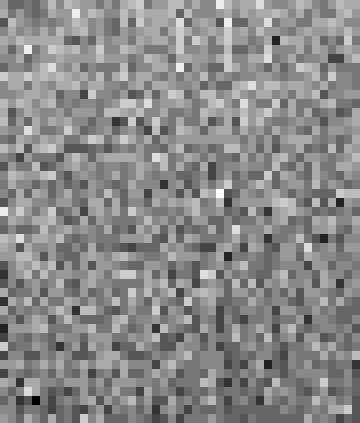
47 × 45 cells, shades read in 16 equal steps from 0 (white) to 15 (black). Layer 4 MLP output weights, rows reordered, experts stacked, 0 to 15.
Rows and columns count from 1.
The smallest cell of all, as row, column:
22, 28
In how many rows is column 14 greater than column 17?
23
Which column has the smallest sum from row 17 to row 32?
36
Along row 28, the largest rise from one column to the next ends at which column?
40
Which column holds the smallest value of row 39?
1
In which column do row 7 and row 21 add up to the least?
29
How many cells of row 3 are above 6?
19
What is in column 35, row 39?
8
